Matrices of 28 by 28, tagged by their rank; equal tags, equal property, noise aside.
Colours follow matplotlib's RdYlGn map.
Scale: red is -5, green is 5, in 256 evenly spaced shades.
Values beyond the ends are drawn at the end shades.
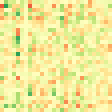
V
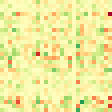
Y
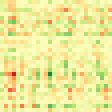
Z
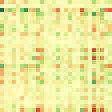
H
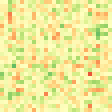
V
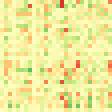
Y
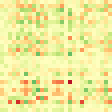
Z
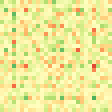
Y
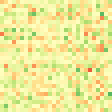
V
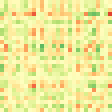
Z
